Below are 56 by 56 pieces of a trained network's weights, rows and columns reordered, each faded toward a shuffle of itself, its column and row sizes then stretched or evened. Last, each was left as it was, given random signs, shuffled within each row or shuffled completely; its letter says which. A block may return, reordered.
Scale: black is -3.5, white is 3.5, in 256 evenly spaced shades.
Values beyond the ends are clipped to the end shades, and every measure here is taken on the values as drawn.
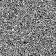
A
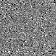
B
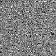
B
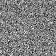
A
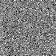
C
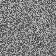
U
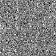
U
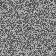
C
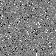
A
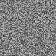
B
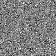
C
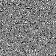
C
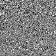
U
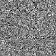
B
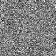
B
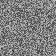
A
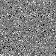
C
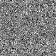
U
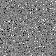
C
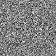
U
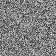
A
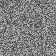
A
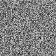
U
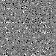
B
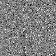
U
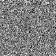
U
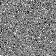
C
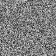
U
